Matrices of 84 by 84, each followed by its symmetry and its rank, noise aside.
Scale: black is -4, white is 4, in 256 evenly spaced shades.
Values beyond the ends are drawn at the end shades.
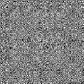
symmetric, rank eight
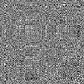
symmetric, rank seven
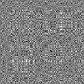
symmetric, rank six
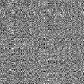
no symmetry, rank eight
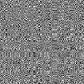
antisymmetric, rank six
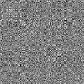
symmetric, rank eight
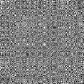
symmetric, rank seven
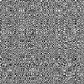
no symmetry, rank seven
